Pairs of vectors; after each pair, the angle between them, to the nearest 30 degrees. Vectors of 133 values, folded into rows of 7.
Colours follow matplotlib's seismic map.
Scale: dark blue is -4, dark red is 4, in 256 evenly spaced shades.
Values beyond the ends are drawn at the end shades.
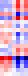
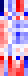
60 degrees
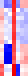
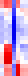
150 degrees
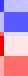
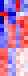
90 degrees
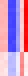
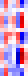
90 degrees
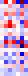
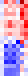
60 degrees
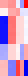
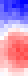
90 degrees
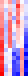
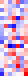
120 degrees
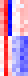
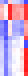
120 degrees
